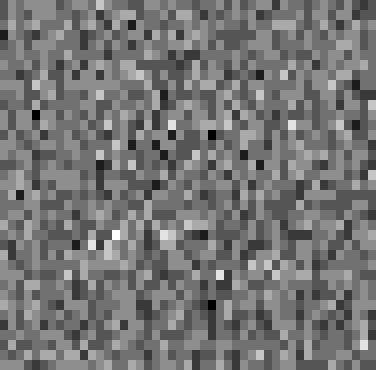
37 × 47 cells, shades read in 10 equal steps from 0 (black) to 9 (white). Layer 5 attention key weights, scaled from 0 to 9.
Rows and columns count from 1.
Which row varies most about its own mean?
24
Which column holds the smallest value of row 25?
10
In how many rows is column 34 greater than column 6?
11
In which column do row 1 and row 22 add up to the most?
13
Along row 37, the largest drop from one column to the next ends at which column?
25
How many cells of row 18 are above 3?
36
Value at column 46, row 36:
4
